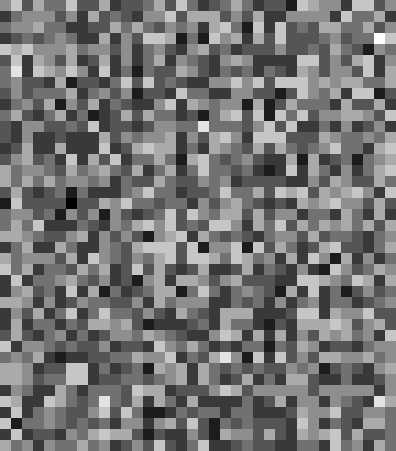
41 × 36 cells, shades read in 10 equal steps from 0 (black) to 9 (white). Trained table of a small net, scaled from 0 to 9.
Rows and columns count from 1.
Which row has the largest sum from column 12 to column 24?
24
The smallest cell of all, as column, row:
7, 19
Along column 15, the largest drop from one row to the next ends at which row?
38
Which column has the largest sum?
2
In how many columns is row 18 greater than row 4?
14
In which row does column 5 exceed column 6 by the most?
10
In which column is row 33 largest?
21
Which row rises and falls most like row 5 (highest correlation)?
17
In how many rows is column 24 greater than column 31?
16
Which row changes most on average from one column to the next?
27
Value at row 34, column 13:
4
